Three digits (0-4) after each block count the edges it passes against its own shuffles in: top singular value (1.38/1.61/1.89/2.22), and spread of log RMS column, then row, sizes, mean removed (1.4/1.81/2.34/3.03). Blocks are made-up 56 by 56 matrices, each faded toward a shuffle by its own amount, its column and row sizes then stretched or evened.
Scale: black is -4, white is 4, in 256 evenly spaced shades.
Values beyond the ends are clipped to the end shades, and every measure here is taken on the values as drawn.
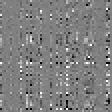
4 4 2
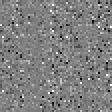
0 2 0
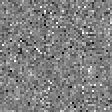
1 0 0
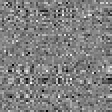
4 1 3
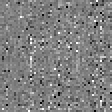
1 3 0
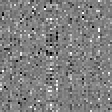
3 2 0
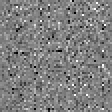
2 2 1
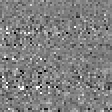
0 1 3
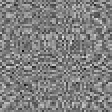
4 0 2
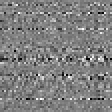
4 0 4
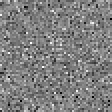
2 0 0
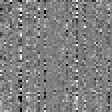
4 4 1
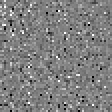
0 2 1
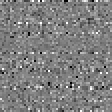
2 0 3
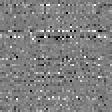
4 1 3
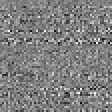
3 0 4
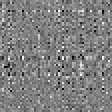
4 3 2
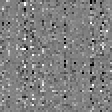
0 3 1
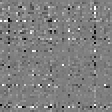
3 2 3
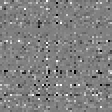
2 2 3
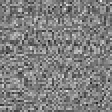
3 0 0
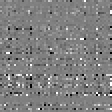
3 2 4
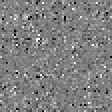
1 1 1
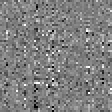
1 3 1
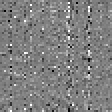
3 3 1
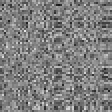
4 1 2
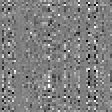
4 4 1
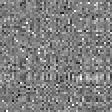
4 1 1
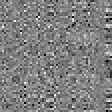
4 3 0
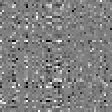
4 3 2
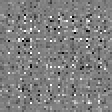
1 3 3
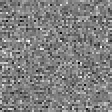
2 0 2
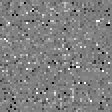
0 0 2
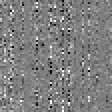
0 4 0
